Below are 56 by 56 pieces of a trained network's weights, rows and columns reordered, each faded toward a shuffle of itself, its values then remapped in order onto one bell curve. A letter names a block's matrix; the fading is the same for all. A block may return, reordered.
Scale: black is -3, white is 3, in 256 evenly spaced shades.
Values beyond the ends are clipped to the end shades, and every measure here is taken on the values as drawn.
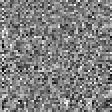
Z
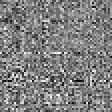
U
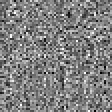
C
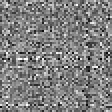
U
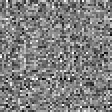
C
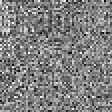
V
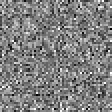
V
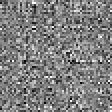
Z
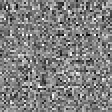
C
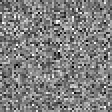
Z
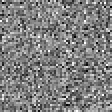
C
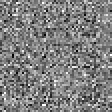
Z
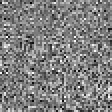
Z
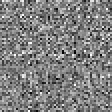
U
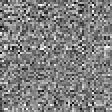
U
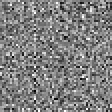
Z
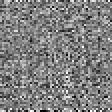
U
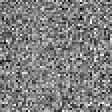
Z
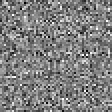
Z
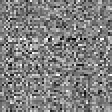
U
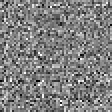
C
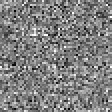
C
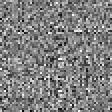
Z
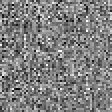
U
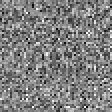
V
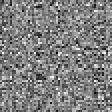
U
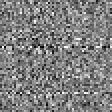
U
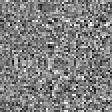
C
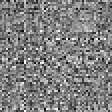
U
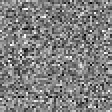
V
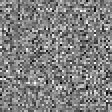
Z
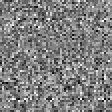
C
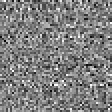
C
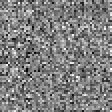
C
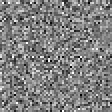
C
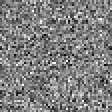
V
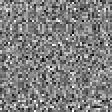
V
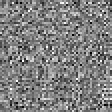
Z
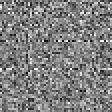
U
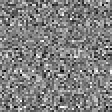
C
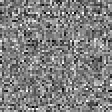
C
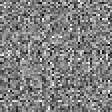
Z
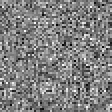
V
